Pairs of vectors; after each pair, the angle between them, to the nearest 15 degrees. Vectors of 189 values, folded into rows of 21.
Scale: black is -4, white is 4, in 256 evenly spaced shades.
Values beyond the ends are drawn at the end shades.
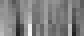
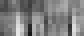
150 degrees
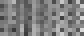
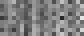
15 degrees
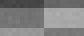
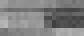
135 degrees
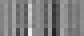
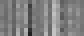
165 degrees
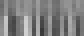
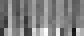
120 degrees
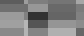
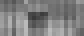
30 degrees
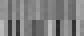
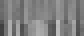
150 degrees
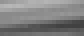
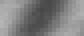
90 degrees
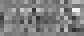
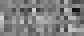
165 degrees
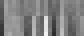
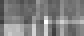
45 degrees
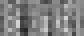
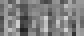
15 degrees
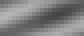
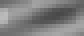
15 degrees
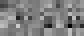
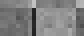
75 degrees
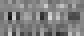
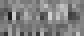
30 degrees
